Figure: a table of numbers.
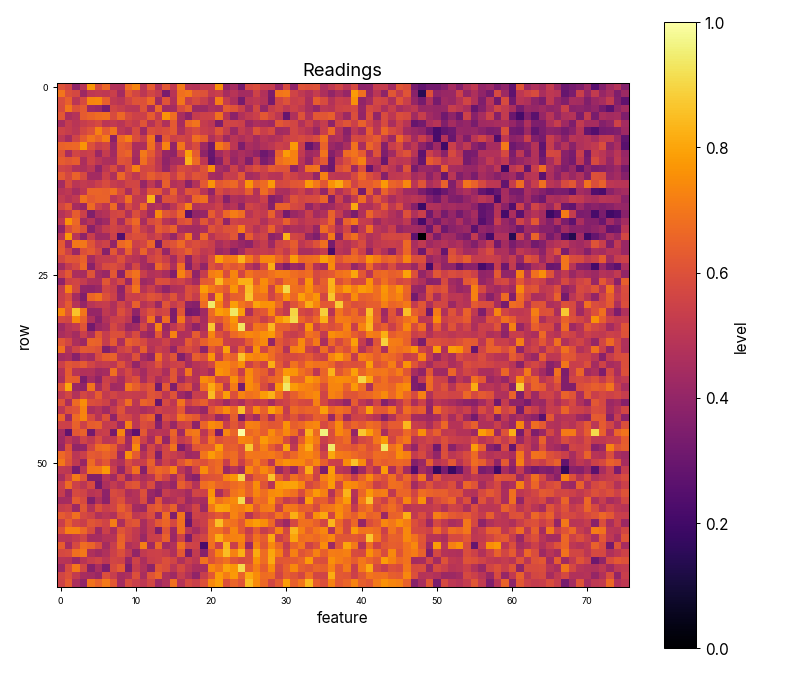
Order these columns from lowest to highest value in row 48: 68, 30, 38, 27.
68, 38, 27, 30
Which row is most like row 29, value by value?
13
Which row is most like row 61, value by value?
35
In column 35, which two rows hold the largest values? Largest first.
46, 30
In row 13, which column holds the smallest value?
59
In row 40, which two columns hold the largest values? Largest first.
30, 61
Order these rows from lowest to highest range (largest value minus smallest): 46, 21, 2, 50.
21, 2, 50, 46
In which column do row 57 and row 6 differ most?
50
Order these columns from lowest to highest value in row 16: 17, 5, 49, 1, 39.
49, 5, 1, 17, 39
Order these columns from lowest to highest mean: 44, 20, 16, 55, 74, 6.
74, 55, 6, 16, 44, 20
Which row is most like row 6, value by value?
14
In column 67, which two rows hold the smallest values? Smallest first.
51, 20
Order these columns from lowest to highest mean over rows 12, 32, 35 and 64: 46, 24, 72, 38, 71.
72, 71, 38, 46, 24
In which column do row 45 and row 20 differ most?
48
